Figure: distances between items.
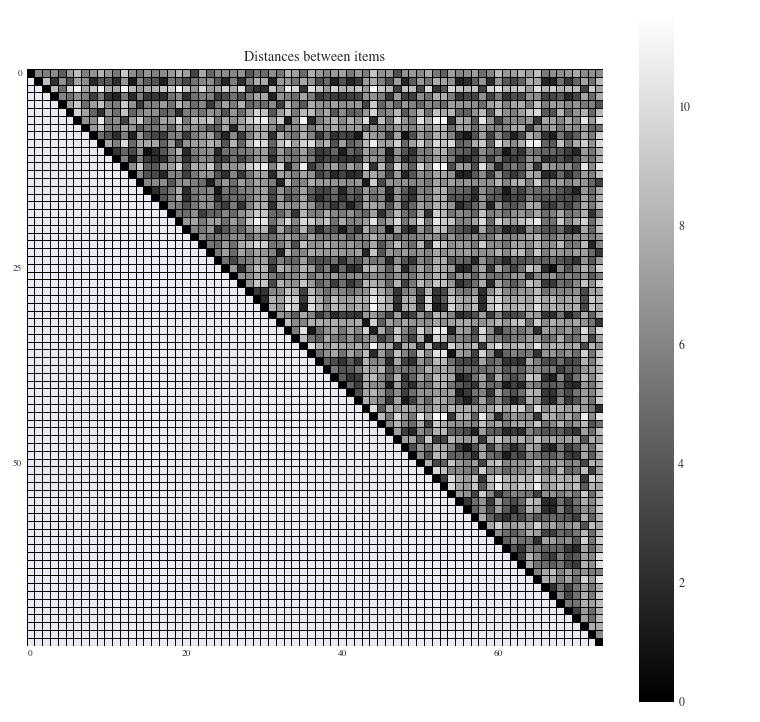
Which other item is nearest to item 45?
18
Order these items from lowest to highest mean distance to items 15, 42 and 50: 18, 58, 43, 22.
58, 18, 22, 43
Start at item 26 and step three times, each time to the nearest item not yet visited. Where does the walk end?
24
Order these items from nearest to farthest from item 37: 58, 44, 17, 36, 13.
13, 17, 36, 44, 58
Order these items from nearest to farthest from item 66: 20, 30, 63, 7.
20, 63, 7, 30
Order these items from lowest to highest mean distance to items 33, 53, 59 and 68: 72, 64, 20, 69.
20, 69, 72, 64
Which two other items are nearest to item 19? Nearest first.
5, 9
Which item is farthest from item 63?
73
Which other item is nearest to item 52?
30
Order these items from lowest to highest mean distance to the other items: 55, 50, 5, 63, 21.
55, 63, 21, 5, 50
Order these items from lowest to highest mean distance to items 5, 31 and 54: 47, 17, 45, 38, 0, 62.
17, 62, 45, 38, 0, 47
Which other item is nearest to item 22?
72
